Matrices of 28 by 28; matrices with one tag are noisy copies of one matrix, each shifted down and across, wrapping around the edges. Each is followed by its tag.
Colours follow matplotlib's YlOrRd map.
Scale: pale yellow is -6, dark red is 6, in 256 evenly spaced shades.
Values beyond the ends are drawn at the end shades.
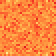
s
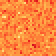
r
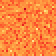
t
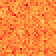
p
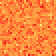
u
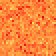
r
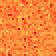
t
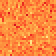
p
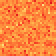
t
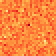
p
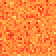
t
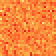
t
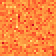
t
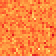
u
